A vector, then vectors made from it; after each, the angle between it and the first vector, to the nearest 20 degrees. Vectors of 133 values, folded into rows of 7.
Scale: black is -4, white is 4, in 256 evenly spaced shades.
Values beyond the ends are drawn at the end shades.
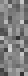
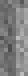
120 degrees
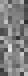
20 degrees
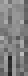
60 degrees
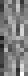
120 degrees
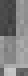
80 degrees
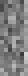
140 degrees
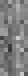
140 degrees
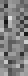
120 degrees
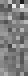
120 degrees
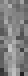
40 degrees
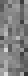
140 degrees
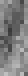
120 degrees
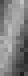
80 degrees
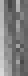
100 degrees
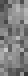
140 degrees
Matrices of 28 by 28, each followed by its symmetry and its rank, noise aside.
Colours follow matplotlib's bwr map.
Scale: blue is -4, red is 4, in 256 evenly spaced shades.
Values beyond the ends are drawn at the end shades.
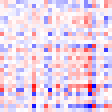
no symmetry, rank two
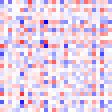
no symmetry, rank three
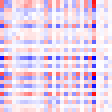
no symmetry, rank one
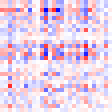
no symmetry, rank two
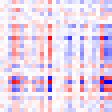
no symmetry, rank one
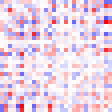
symmetric, rank three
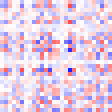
symmetric, rank two
